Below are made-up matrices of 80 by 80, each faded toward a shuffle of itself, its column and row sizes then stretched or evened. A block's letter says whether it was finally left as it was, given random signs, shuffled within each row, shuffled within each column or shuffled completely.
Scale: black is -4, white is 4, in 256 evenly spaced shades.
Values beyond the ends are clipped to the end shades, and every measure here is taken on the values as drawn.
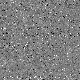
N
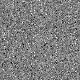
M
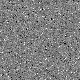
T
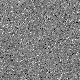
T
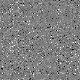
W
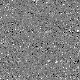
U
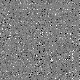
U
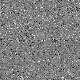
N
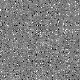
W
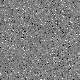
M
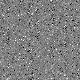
M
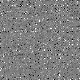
W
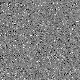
N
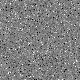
T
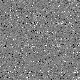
N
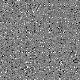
U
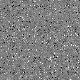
W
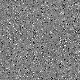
M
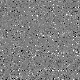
U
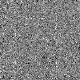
U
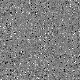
U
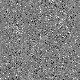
M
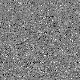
N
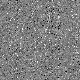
M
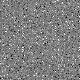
M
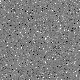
T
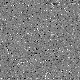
N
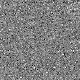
N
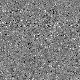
N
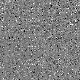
U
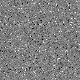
N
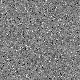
T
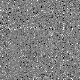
U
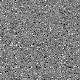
W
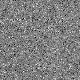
N
